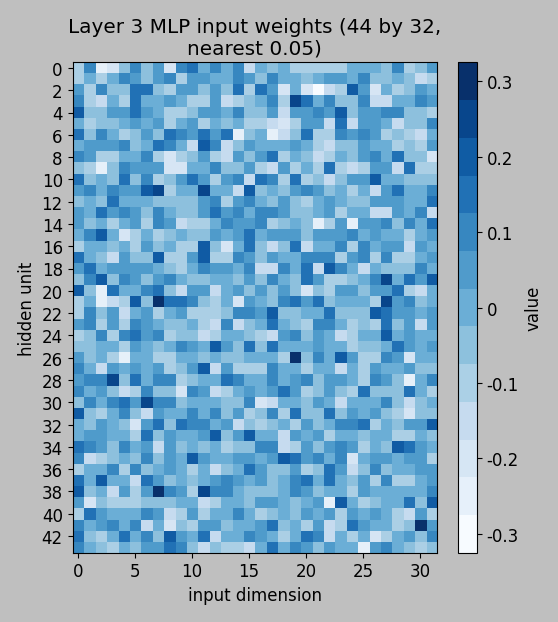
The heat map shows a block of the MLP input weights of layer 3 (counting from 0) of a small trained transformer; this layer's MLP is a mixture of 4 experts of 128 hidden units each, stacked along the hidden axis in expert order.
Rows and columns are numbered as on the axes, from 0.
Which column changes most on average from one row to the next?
17
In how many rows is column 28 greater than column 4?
19
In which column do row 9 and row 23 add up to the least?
2
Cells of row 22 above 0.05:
7
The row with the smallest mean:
9
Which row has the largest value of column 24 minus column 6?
41
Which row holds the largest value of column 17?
22
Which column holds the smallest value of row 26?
4
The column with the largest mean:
0
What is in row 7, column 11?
0.2
